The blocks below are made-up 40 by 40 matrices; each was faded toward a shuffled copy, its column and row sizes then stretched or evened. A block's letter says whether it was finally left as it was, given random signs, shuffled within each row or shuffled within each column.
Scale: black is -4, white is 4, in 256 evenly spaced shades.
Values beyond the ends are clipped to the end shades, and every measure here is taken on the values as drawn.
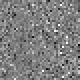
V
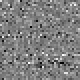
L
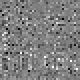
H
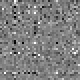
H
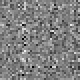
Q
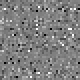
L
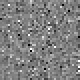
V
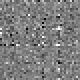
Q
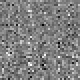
Q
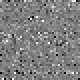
L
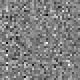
Q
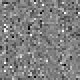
V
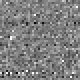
L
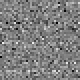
L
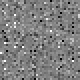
V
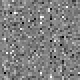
V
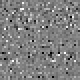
L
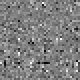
Q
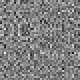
H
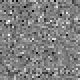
L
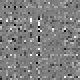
Q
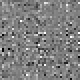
H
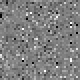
V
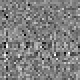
H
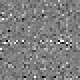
H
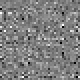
H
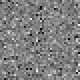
V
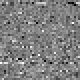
L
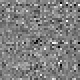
H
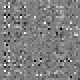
H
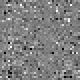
H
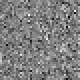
V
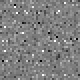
L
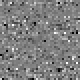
L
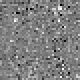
Q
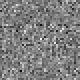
L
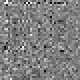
H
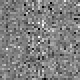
V
